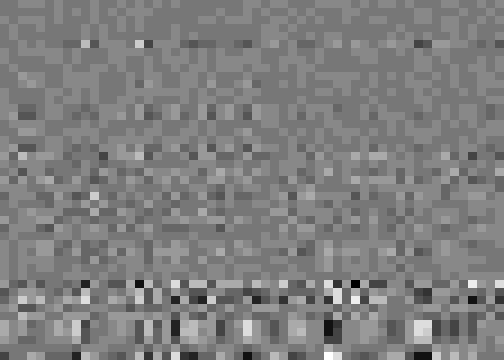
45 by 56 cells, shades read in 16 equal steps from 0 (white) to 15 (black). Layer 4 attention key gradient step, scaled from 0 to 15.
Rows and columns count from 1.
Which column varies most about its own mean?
37
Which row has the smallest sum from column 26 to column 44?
32
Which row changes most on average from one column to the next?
38
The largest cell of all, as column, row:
40, 36
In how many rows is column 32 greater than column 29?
15
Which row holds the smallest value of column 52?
39
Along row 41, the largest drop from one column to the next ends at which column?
21
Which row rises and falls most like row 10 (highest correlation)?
17
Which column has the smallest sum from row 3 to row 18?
16
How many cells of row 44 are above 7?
31
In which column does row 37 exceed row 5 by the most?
48
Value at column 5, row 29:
9
